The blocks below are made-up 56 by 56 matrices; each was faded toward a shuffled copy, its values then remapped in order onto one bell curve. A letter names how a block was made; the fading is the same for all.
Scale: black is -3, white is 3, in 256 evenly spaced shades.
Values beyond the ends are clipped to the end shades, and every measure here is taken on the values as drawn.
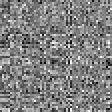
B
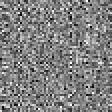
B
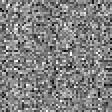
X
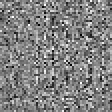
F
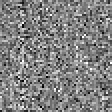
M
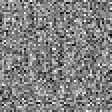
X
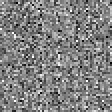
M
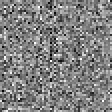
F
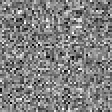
X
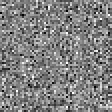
F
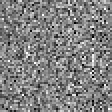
M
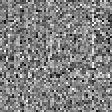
X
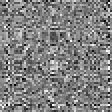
B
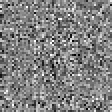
F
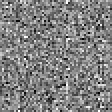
M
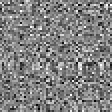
B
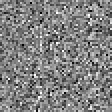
M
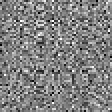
B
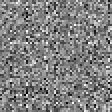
F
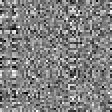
B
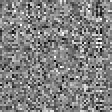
F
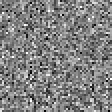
M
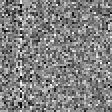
M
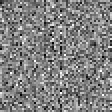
M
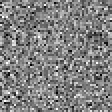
X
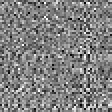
B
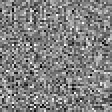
X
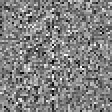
M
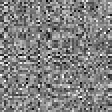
B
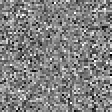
M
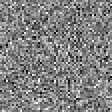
X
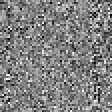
M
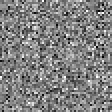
X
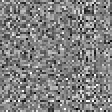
B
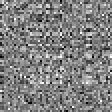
B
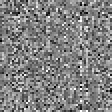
F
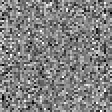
M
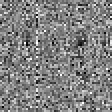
F
